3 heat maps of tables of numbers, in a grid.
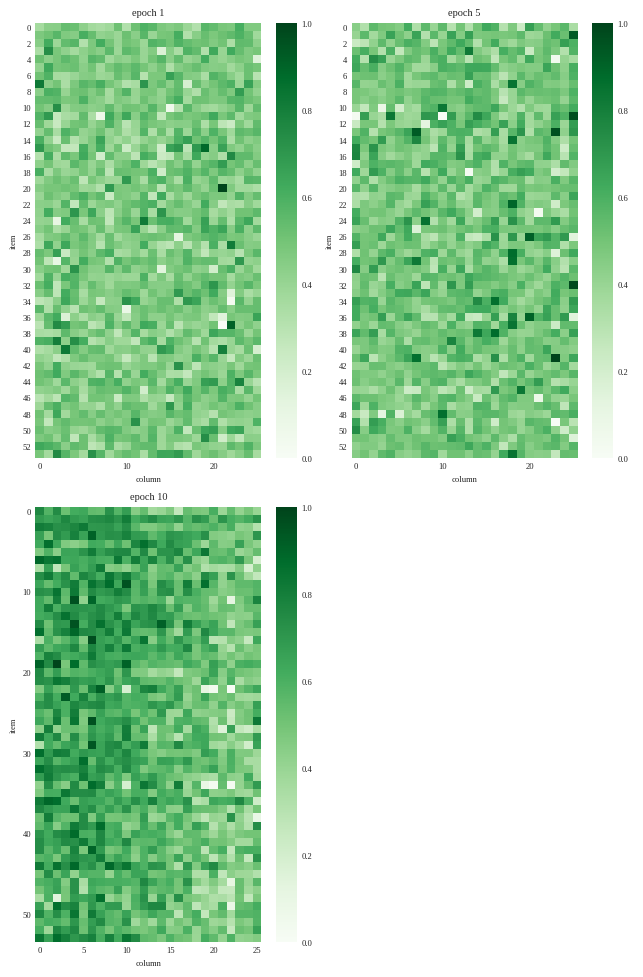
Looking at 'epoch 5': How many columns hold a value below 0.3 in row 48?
3
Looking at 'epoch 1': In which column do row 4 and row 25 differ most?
25
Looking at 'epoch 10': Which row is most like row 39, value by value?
43
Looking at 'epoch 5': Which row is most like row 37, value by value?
53
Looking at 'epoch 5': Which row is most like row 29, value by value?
14
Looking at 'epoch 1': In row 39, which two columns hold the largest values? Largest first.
2, 4
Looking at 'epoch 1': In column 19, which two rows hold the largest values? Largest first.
15, 51
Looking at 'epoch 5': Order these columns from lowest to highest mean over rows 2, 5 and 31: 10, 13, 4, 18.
18, 4, 10, 13
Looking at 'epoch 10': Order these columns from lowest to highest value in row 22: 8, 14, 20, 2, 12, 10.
20, 10, 8, 2, 14, 12
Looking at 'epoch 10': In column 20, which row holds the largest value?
44
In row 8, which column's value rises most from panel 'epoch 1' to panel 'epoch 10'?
8
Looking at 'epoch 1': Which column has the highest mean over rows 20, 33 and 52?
21
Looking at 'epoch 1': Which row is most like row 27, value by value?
16
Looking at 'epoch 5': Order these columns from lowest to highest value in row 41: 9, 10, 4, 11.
9, 10, 4, 11
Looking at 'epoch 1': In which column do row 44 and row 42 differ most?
23
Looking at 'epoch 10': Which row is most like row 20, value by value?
0
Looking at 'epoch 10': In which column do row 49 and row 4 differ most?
1
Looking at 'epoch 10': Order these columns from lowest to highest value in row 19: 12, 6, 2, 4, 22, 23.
22, 12, 23, 6, 4, 2
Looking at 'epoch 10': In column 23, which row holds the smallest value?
27
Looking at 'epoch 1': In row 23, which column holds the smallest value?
8
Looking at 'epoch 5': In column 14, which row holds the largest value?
38
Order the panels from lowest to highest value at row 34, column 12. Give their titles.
epoch 1, epoch 5, epoch 10
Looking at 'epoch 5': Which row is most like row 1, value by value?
32
